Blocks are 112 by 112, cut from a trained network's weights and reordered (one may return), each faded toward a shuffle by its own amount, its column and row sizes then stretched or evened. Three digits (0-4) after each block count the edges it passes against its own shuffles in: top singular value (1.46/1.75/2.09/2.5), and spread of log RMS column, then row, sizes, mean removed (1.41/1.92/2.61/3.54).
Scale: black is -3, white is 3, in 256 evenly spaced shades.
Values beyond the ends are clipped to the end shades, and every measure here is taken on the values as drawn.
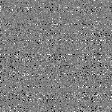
0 2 3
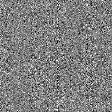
1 3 0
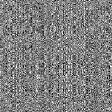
3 3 1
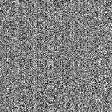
3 1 1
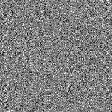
3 1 0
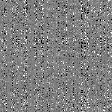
0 4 2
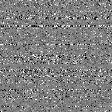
2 0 4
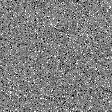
1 1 0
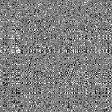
4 3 3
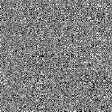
1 2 3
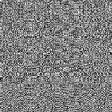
4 0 2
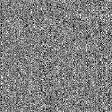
1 3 0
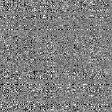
1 3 4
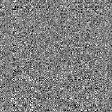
2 3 3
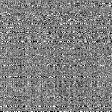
3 0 4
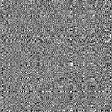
4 3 3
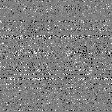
0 1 4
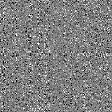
2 3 0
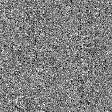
0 1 0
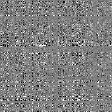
0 4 4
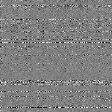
3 1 4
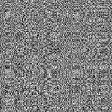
4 2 1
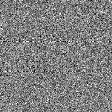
2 0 1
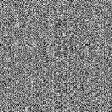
3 0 2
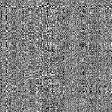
3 3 2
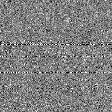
3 0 3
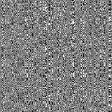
4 4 0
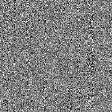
0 3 1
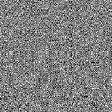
3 1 1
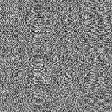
4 0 2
